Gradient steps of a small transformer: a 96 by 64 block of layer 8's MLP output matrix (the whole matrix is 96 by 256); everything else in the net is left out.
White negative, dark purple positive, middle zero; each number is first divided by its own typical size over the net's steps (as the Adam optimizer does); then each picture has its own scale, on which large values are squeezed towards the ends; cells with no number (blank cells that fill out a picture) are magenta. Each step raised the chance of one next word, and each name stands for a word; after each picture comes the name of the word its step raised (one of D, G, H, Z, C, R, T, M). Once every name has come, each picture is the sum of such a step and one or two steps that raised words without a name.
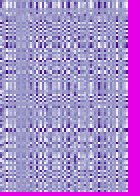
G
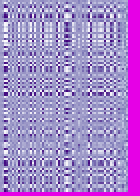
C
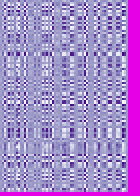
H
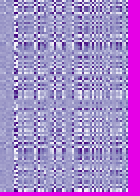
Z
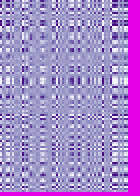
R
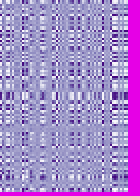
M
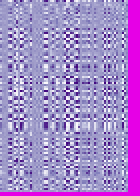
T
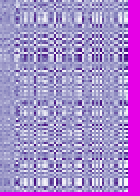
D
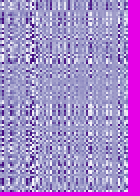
D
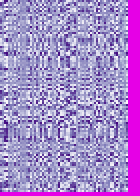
H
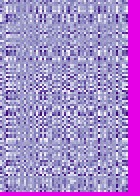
T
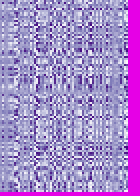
R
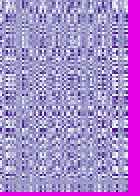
G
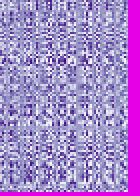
D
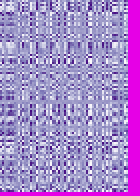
Z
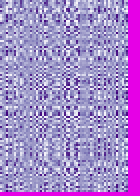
R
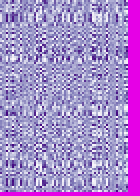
D
